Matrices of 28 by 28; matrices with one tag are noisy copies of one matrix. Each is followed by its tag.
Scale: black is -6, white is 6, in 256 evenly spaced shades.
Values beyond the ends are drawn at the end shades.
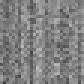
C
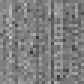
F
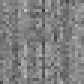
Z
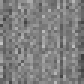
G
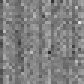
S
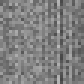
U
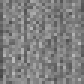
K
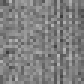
U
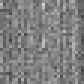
G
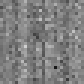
Z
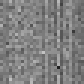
U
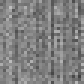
F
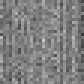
G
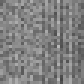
U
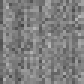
S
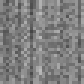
C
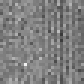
U
